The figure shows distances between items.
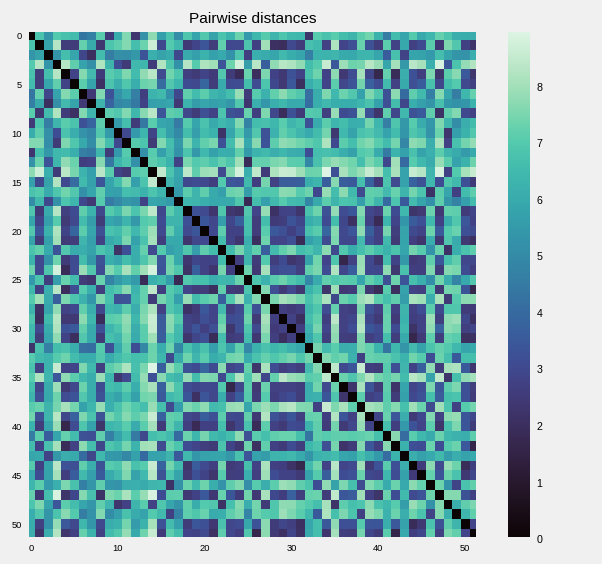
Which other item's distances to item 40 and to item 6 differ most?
4
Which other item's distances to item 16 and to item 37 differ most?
36
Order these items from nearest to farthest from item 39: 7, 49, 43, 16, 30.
30, 43, 7, 16, 49
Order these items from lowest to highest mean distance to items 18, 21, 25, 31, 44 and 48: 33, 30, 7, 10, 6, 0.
30, 7, 10, 6, 0, 33
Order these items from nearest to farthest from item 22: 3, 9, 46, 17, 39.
3, 46, 17, 9, 39
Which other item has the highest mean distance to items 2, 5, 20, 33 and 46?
14
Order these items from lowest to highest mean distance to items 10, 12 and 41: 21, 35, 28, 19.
35, 19, 21, 28
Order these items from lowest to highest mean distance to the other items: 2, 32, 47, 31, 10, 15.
31, 15, 47, 2, 10, 32
